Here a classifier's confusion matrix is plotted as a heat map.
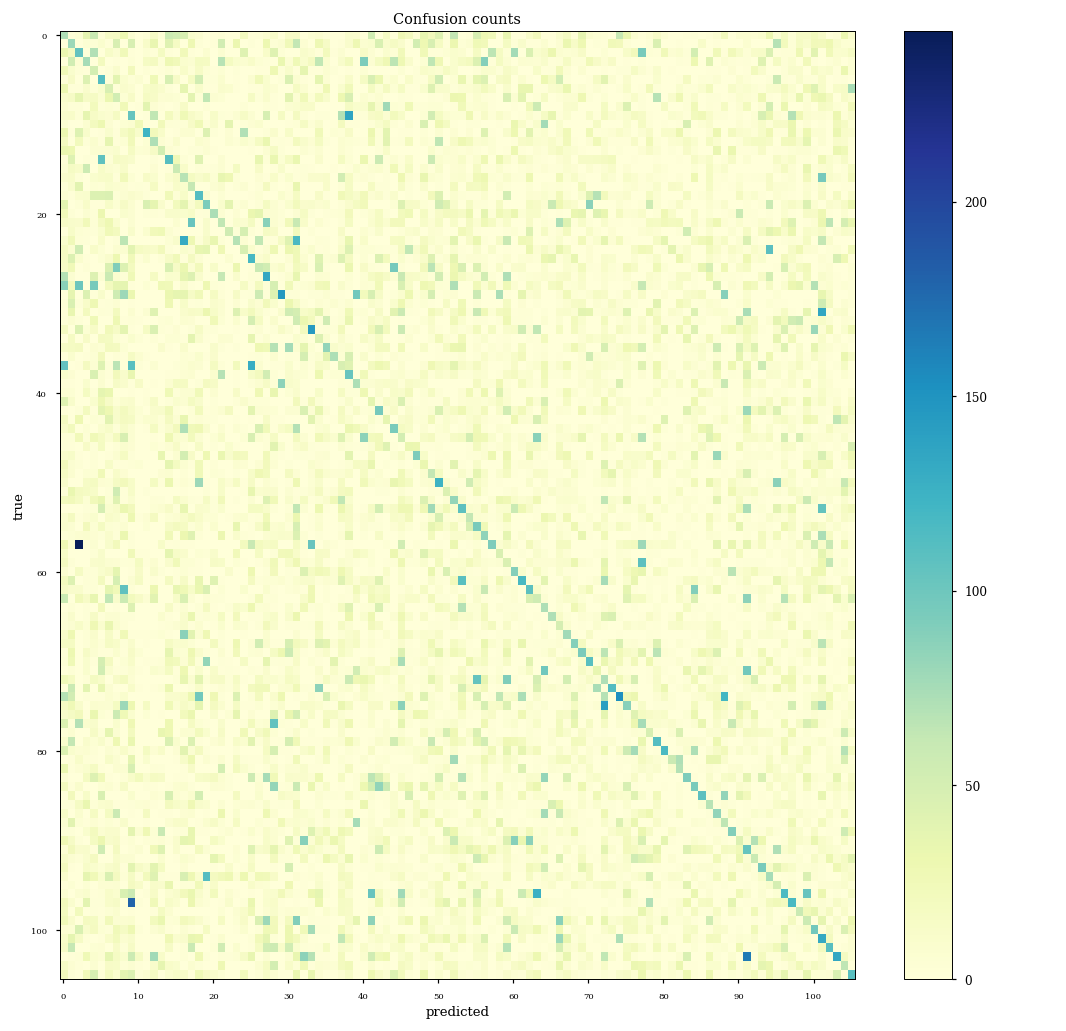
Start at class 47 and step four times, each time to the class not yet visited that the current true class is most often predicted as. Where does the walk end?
101
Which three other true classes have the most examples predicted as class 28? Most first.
77, 84, 35
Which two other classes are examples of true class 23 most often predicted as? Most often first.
16, 31
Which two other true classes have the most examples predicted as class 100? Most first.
33, 28
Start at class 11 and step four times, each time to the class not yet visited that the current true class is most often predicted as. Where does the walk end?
70
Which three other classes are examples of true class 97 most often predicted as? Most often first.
9, 78, 45
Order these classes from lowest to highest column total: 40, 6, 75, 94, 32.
40, 32, 94, 75, 6
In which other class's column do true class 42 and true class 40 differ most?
91
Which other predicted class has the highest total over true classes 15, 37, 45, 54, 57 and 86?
2
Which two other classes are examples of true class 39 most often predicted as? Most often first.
29, 88
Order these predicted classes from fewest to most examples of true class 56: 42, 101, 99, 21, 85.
85, 42, 21, 99, 101
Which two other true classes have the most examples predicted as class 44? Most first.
26, 3
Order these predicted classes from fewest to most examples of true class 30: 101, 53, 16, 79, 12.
12, 16, 53, 79, 101
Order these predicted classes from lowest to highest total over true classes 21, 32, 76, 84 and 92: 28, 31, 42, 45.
45, 42, 28, 31
